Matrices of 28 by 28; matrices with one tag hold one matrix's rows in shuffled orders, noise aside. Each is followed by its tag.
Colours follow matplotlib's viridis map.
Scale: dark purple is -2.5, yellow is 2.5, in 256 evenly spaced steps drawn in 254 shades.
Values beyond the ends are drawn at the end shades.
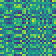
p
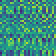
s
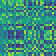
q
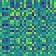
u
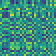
u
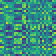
p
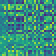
q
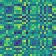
p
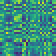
p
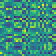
p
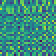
s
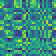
p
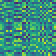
p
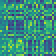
q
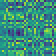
q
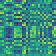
p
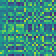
q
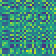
u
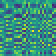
p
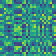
p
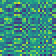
p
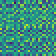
s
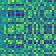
q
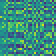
q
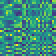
p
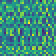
s
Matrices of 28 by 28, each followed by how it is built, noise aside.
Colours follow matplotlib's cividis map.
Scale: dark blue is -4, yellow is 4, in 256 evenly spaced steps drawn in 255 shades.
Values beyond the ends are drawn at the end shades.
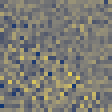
lower triangular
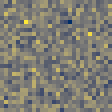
noise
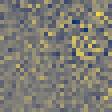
upper triangular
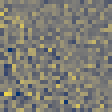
lower triangular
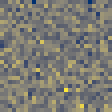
noise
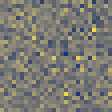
low rank
